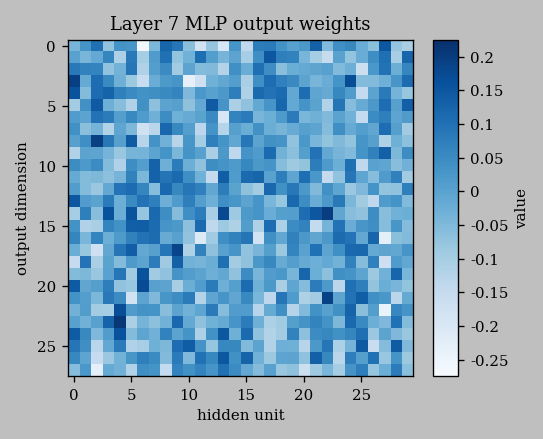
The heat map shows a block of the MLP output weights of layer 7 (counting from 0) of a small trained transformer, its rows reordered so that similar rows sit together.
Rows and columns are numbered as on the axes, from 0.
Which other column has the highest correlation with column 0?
14
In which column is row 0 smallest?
6
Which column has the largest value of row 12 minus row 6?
13
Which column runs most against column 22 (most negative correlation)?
17
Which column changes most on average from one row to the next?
11
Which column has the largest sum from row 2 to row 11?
2
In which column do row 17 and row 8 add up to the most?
5
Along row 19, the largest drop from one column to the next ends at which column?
7
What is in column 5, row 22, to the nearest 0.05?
0
